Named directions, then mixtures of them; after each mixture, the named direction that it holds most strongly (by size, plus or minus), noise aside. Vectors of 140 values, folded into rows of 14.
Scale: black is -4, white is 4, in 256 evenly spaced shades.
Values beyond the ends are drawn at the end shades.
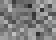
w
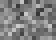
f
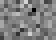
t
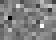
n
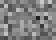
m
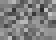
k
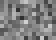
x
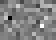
n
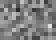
f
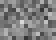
k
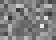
m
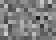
m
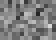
f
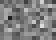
n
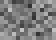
w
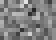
t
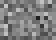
m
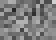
k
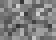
f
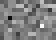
n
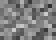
f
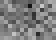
w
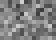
f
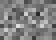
f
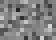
x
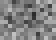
w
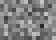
m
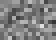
k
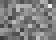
x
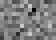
t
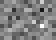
n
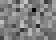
t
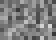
x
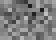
w
